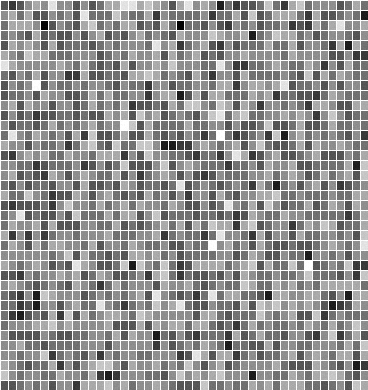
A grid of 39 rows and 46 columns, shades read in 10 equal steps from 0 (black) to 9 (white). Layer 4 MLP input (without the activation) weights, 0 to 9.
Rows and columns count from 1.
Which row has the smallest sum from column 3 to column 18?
17
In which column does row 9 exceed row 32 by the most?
5
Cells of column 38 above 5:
7
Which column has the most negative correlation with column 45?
44
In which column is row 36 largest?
25
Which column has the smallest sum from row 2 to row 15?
23
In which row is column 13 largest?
31
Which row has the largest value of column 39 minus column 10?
8
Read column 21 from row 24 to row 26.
2 5 4
